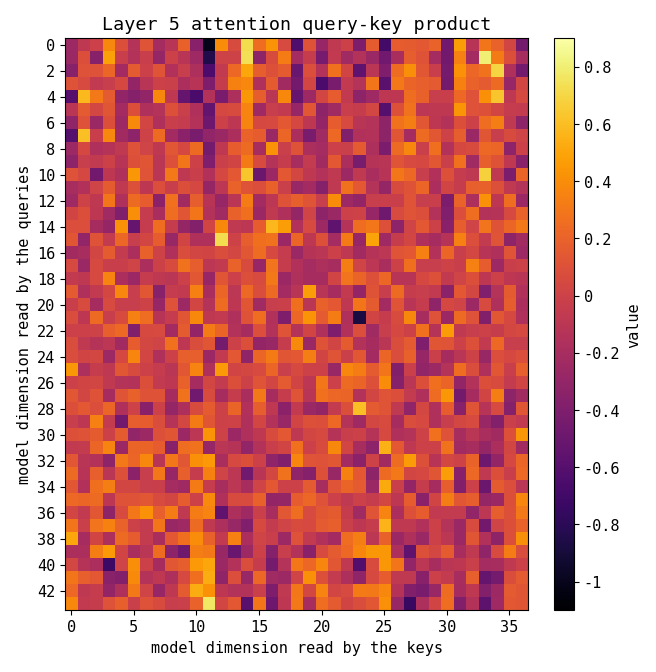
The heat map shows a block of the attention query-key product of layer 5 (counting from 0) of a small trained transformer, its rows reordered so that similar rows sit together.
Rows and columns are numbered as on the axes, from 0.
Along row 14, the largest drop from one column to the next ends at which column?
5
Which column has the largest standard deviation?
11
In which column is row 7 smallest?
0
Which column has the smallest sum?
23
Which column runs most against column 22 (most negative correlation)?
1
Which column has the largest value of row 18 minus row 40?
3
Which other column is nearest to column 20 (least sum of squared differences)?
18
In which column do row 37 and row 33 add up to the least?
14
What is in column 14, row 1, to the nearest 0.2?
0.8
